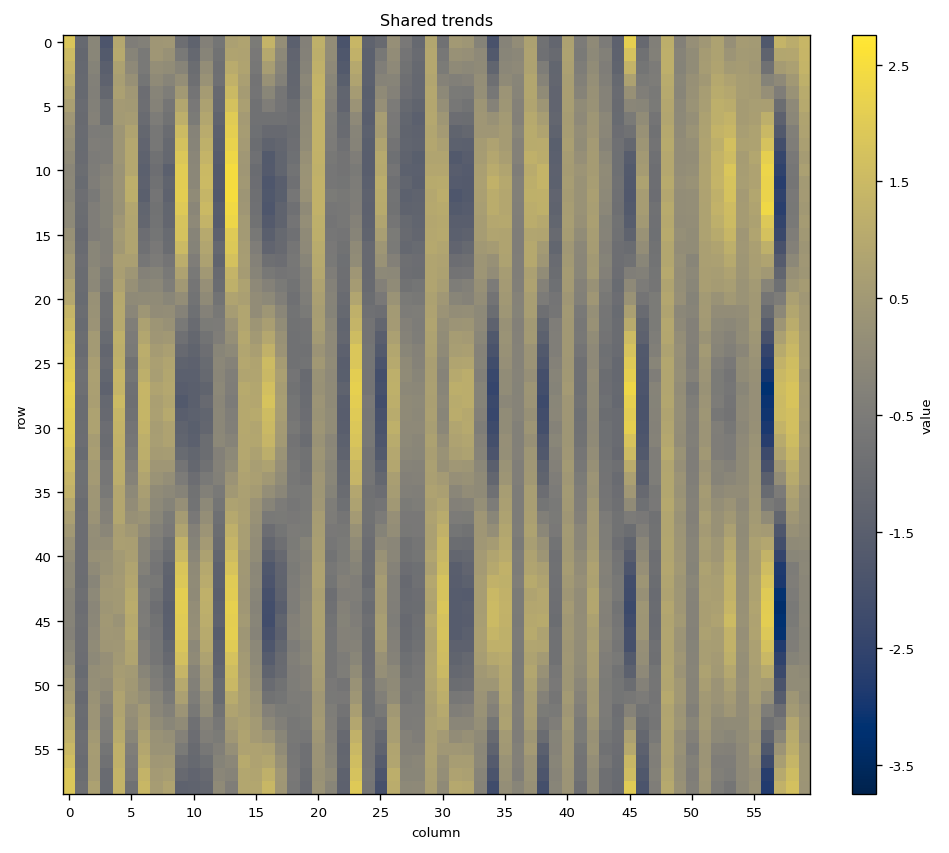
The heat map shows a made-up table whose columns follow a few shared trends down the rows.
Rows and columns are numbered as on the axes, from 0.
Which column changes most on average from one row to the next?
56
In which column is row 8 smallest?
57
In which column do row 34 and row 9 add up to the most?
13
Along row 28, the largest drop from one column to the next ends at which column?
46
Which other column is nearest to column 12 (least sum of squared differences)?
27
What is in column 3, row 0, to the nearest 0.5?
-2
